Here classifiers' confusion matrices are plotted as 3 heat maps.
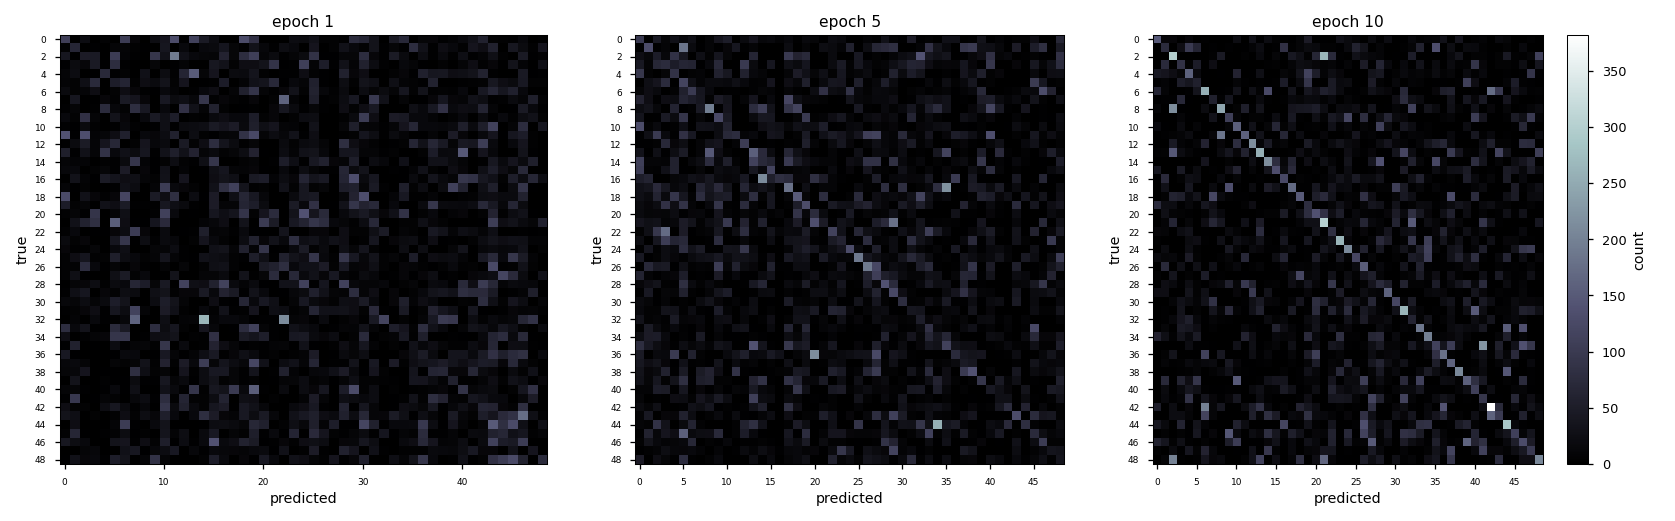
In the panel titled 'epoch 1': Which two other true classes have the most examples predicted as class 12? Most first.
28, 8
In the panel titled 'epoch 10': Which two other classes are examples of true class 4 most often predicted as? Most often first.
19, 47
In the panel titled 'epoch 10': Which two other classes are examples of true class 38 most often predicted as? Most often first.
44, 23
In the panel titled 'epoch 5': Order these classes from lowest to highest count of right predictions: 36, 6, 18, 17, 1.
36, 6, 1, 18, 17
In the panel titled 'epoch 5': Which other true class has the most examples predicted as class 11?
38
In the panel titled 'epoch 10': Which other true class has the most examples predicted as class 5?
39
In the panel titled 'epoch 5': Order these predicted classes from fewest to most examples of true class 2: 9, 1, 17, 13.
1, 9, 13, 17
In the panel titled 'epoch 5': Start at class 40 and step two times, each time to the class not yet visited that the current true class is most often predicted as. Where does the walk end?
32
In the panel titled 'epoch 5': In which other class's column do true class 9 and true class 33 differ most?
45
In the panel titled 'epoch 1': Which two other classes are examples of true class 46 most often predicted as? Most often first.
15, 43
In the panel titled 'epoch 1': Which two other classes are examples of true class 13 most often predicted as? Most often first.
40, 4
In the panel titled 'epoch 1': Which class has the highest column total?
43
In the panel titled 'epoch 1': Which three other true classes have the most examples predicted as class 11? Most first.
2, 0, 18
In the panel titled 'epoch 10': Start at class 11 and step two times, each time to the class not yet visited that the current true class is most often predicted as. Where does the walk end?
2
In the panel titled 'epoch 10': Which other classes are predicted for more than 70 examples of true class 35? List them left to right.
37, 41, 46, 47
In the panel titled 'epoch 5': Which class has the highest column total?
5
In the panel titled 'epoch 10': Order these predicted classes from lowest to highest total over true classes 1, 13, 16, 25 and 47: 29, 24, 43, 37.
29, 24, 43, 37
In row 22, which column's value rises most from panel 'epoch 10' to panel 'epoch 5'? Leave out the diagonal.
3
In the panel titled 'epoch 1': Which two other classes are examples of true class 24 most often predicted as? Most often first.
20, 18
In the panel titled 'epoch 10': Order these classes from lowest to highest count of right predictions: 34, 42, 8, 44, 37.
37, 34, 8, 44, 42
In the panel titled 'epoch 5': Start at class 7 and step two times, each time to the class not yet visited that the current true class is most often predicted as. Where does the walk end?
35
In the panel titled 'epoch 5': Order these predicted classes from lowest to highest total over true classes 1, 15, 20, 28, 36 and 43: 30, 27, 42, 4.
42, 30, 4, 27
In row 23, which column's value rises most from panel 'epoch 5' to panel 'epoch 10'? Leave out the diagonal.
34
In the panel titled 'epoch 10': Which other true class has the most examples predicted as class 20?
36
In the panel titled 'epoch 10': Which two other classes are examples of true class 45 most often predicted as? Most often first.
9, 26
